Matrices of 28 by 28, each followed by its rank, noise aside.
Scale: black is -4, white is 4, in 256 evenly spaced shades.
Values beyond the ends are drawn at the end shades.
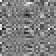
three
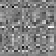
four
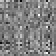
four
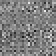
four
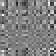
two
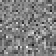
eight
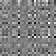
two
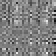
three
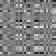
two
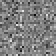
eight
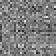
six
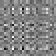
two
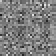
eight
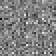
six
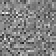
eight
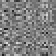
four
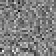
eight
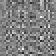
four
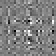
two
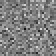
eight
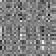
three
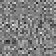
six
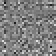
six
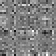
four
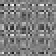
two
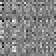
four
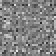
six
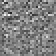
six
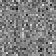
eight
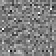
eight
